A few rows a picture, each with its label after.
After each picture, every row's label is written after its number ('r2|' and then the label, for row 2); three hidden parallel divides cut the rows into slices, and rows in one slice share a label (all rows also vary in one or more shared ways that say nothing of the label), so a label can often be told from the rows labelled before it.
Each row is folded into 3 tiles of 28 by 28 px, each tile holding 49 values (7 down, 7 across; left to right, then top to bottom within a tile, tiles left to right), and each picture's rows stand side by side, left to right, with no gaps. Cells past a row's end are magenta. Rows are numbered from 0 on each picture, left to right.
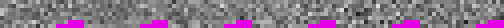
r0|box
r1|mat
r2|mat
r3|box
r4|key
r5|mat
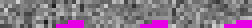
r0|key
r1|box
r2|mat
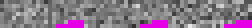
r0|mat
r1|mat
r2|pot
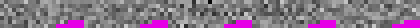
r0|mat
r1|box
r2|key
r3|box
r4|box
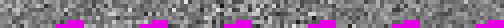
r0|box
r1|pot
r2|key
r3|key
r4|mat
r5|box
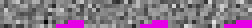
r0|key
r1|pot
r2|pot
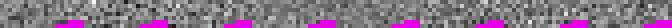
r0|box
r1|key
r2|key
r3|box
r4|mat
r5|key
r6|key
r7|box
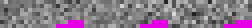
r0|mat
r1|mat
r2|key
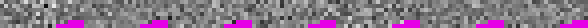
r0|pot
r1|mat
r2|box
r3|pot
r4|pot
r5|mat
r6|mat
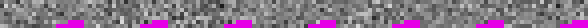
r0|pot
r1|key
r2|key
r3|box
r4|pot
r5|box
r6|box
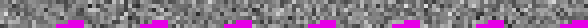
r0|box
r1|key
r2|mat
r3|pot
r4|mat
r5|pot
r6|mat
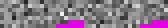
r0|key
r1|pot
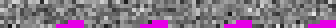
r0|key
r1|key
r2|pot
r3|key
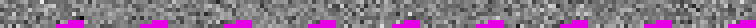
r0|pot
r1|box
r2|box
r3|mat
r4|pot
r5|box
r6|mat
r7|mat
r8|pot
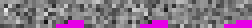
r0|key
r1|key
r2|key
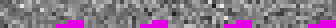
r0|box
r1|mat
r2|pot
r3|box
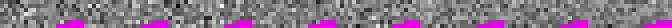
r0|pot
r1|pot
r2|pot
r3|box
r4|key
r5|box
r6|box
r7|box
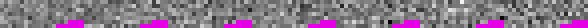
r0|box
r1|mat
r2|key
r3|box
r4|key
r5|pot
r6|pot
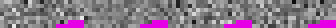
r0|key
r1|box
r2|pot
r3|key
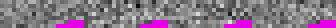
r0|box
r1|key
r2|pot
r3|box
